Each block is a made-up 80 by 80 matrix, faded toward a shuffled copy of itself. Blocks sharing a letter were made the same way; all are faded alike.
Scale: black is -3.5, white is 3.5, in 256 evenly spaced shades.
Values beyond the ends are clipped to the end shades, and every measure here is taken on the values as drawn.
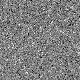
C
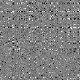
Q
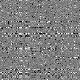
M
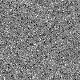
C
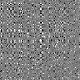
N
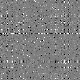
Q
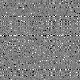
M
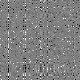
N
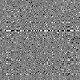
M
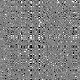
N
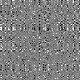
N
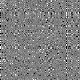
N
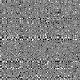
M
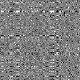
M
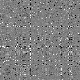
Q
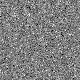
C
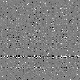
Q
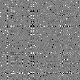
Q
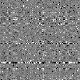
M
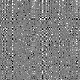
N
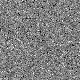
C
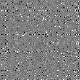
Q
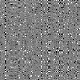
N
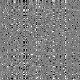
N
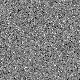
C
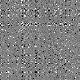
Q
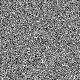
C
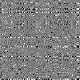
M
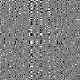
N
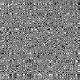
M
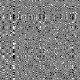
N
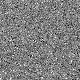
C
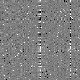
N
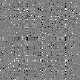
Q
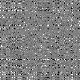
Q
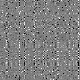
N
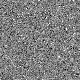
C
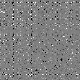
Q
